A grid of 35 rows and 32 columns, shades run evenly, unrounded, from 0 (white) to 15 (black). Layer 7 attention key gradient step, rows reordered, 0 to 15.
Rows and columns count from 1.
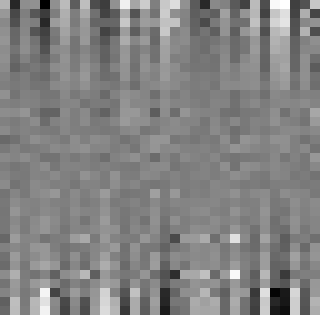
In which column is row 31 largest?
18
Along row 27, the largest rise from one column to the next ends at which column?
25
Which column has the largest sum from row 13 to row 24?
31
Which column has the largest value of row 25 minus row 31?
24
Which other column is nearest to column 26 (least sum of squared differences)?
17
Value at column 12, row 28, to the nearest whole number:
6
